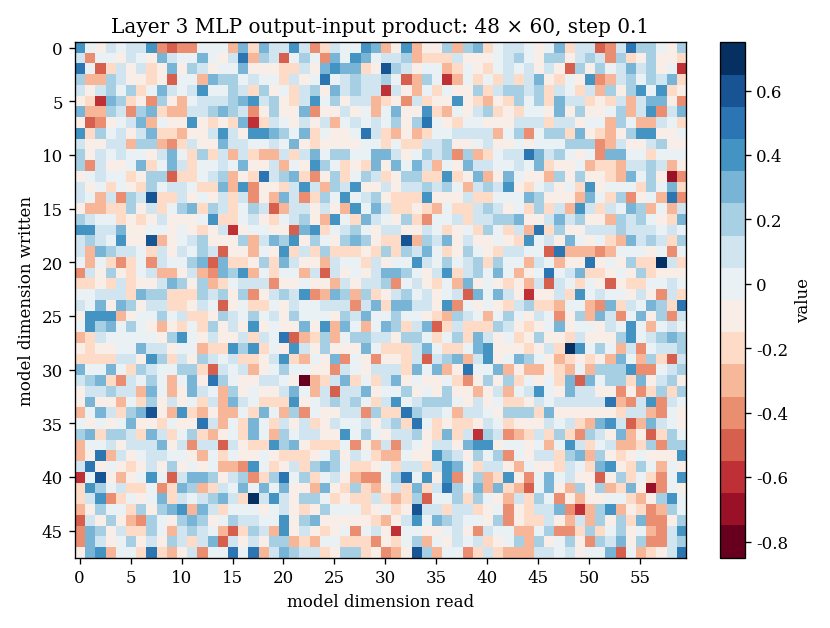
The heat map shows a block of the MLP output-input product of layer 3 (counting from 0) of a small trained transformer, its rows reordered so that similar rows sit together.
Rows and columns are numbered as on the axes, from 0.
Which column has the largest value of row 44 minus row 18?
33
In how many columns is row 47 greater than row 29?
27
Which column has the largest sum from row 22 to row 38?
7
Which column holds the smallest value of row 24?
14
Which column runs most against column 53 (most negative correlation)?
21
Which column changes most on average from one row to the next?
17
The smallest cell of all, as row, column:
31, 22
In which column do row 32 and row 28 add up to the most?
48
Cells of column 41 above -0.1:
28
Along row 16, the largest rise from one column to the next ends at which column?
25
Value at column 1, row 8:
-0.2
